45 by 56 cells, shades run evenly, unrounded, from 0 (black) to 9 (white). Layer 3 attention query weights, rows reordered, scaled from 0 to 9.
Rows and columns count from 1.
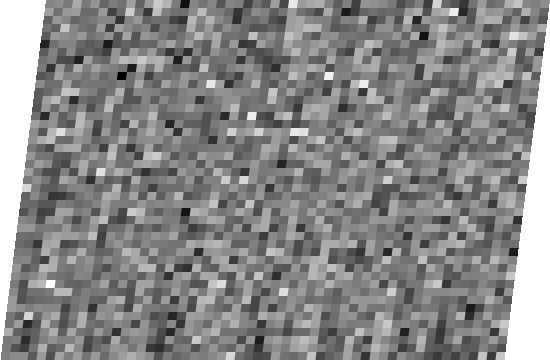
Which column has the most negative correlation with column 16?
44
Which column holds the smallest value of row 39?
52
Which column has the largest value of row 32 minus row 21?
29
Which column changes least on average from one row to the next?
39
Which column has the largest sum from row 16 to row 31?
31
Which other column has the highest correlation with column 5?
24
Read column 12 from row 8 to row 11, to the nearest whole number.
7 6 5 6
